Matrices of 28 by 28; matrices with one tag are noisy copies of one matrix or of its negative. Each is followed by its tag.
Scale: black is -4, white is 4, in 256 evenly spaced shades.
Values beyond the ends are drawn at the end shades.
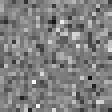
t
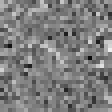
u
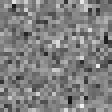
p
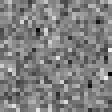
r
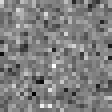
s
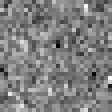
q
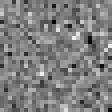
t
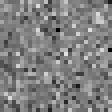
r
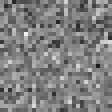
p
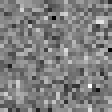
r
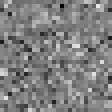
q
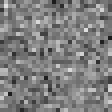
q
